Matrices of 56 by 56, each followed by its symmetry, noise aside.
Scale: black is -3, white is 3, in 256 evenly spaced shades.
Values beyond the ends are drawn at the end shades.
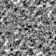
same after a half turn.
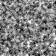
antisymmetric.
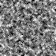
same after a half turn.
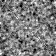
same after a half turn.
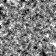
antisymmetric.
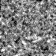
no symmetry.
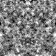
mirrored left to right.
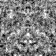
mirrored left to right.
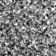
antisymmetric.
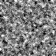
antisymmetric.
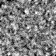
no symmetry.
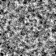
symmetric across the other diagonal.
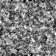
same after a half turn.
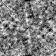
same after a half turn.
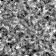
antisymmetric.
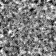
antisymmetric.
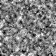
symmetric across the other diagonal.
